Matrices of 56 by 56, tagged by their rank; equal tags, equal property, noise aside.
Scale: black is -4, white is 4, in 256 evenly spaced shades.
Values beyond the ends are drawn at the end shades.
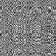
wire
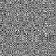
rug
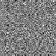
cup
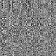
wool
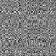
rug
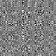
wire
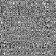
cup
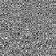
cup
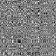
rug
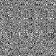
rug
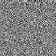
cup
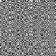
wire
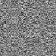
cup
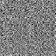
cup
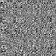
wool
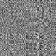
wool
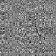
cup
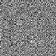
cup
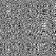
rug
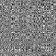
rug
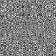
rug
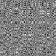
rug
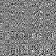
rug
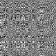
wire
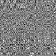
wool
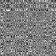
wire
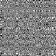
rug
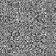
wool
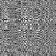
wool
